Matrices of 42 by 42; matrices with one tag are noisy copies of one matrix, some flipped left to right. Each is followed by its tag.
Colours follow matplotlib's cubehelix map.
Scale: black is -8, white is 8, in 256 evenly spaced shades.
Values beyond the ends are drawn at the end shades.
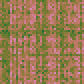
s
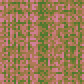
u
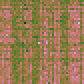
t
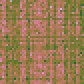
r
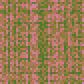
u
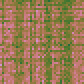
t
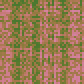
t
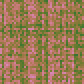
s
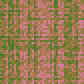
r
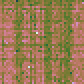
t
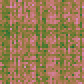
s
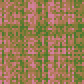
s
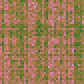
s
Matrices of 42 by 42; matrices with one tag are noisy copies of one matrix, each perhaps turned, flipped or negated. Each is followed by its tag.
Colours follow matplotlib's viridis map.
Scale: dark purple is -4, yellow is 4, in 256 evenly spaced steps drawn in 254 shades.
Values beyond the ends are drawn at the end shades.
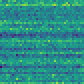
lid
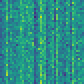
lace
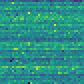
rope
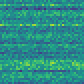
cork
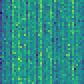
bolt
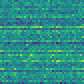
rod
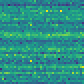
lid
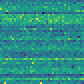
cork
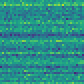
lid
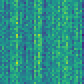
rope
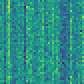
cork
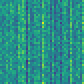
rod
